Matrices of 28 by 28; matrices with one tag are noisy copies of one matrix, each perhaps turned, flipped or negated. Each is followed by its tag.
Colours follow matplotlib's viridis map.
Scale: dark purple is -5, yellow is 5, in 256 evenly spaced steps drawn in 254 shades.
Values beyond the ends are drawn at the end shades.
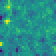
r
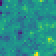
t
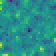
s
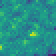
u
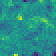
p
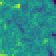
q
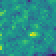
u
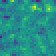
r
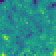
q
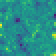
p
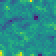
p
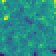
q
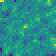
s
